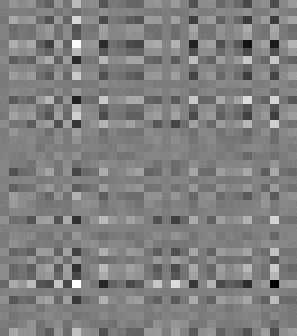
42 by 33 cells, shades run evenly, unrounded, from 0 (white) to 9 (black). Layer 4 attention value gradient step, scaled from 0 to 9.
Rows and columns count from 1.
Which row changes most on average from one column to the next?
36
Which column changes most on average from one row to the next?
9
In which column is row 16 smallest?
31
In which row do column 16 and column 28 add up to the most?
6
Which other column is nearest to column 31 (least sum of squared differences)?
12
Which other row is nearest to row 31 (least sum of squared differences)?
37
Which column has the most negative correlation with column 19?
13
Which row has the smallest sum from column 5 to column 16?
28
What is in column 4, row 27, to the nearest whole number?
4
